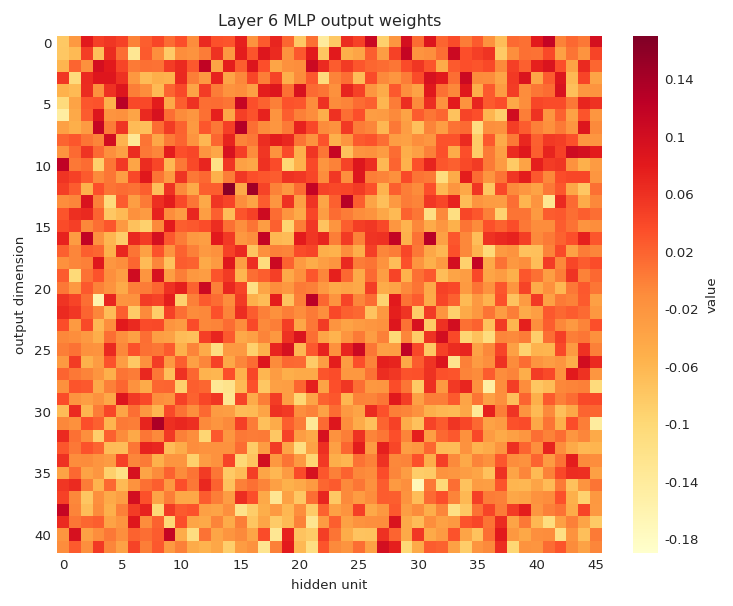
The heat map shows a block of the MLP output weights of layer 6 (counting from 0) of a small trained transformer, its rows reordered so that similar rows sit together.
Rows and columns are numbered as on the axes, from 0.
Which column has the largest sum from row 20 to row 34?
28
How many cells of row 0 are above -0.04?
40
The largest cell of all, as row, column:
12, 14
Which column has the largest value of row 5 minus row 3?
22
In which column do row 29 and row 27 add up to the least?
20
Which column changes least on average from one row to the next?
42
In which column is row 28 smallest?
36
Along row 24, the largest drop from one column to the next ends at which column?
34
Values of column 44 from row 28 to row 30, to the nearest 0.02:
0 0.04 0.02
